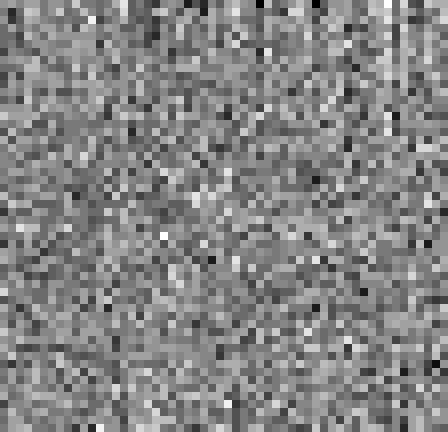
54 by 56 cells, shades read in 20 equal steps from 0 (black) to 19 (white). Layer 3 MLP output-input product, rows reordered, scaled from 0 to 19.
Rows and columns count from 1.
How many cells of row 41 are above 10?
22
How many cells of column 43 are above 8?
40
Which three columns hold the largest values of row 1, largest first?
49, 16, 51
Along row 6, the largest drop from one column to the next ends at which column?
31
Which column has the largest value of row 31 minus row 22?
53
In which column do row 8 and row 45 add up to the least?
44
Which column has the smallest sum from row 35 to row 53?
32
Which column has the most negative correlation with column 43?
25
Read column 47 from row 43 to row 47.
10 9 7 9 4
